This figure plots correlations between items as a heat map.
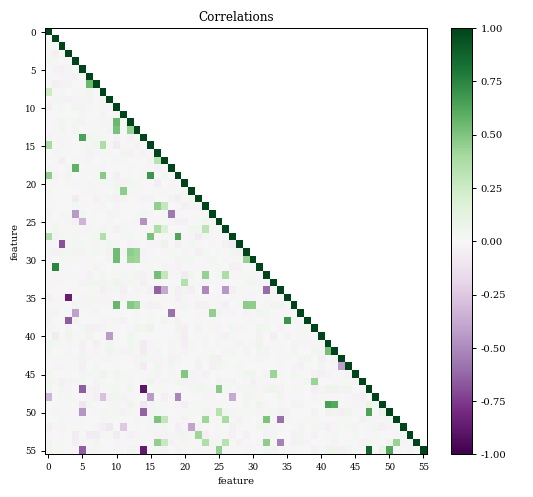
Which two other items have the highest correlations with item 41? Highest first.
49, 42
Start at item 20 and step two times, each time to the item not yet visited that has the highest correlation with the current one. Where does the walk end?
33
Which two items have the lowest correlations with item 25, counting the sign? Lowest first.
14, 5
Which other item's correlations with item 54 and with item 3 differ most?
35
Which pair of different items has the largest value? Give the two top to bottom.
47, 55
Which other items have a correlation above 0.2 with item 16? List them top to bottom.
17, 23, 26, 32, 51, 54
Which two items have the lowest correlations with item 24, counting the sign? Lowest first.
18, 4
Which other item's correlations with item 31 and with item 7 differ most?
1
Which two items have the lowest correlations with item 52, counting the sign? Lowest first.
21, 11
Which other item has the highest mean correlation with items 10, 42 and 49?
41
